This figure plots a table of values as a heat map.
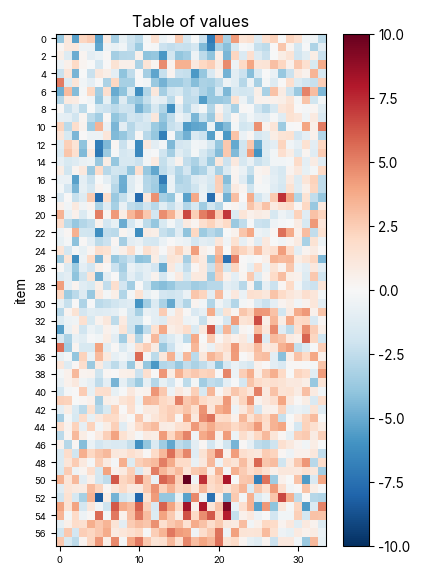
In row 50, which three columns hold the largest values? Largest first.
16, 21, 18
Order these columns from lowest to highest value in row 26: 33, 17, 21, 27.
21, 33, 17, 27
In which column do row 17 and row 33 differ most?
13
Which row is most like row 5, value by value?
28
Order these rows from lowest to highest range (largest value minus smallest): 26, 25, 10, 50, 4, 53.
26, 4, 10, 25, 53, 50
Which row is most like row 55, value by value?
51
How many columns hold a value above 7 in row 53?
3
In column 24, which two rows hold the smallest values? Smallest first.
4, 16
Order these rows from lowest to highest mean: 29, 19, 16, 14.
16, 14, 19, 29
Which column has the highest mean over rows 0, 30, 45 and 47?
20
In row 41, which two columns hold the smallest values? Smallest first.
5, 32
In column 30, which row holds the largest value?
31
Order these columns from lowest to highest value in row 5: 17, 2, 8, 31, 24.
17, 8, 31, 24, 2
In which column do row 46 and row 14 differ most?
22
